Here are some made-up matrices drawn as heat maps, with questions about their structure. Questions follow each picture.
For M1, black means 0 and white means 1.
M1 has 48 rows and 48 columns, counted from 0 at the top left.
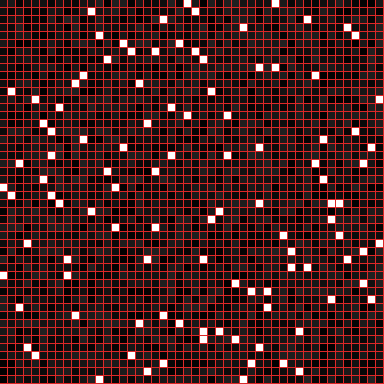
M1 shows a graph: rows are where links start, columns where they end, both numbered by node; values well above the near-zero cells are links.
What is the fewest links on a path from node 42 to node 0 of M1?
5
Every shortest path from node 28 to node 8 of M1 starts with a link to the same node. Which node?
node 14
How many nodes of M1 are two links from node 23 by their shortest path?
2
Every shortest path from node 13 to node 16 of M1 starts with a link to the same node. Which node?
node 21
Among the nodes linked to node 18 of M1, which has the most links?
node 32
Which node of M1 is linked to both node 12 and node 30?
node 47
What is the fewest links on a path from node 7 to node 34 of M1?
4
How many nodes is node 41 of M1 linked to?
3
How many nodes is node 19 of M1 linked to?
3
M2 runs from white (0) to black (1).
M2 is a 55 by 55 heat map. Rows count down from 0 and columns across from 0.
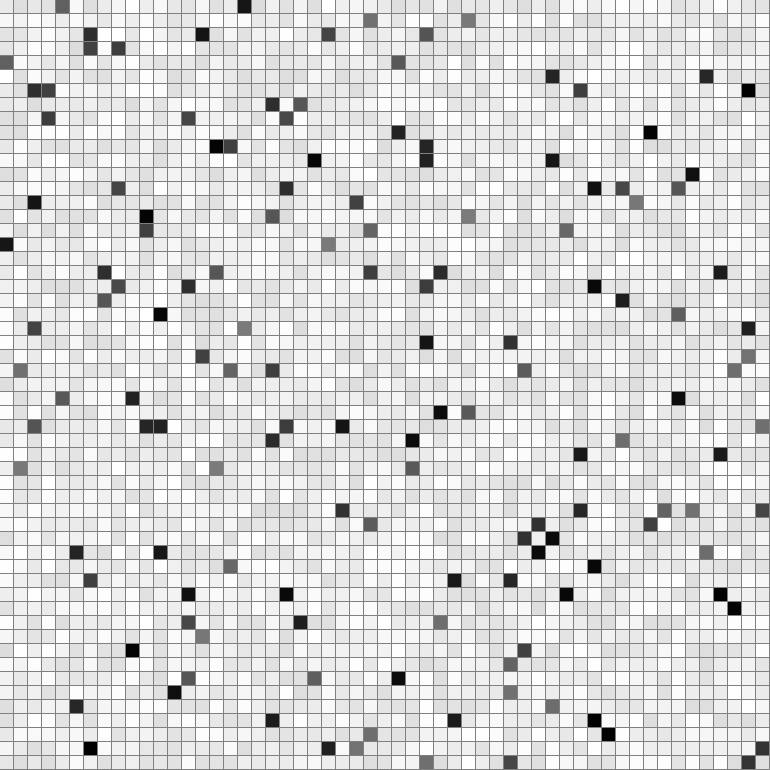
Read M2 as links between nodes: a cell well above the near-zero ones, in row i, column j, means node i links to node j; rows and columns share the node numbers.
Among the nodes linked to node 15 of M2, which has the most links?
node 19
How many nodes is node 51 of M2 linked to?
3
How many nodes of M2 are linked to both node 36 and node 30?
2
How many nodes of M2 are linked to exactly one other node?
4
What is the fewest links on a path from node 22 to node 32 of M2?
5
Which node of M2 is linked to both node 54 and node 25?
node 53
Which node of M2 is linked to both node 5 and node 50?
node 39
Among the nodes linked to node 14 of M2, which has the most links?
node 2
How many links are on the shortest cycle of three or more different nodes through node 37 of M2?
8
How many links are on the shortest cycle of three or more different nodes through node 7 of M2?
5
